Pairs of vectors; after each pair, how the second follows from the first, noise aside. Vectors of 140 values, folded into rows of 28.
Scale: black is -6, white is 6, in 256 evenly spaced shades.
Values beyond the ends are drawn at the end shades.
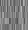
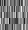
scaled up.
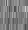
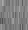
reversed, negated, shrunk.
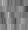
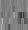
wrapped around, partly zeroed.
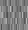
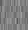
reversed, negated, shrunk.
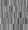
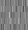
wrapped around, partly zeroed.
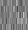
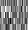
reversed, scaled up.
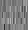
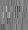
reversed, negated, partly zeroed.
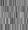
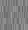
reversed, negated, shrunk.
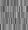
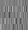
wrapped around, negated, partly zeroed.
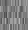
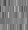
wrapped around, partly zeroed.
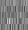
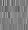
wrapped around, negated, partly zeroed.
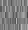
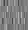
wrapped around, partly zeroed.
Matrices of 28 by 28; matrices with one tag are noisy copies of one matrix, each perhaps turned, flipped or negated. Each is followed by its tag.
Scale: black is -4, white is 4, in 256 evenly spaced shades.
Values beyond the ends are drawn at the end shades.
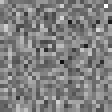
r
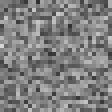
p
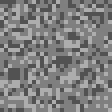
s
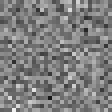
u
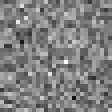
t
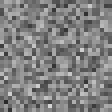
r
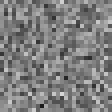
p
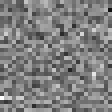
u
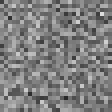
u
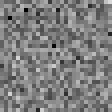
u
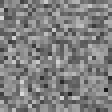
p
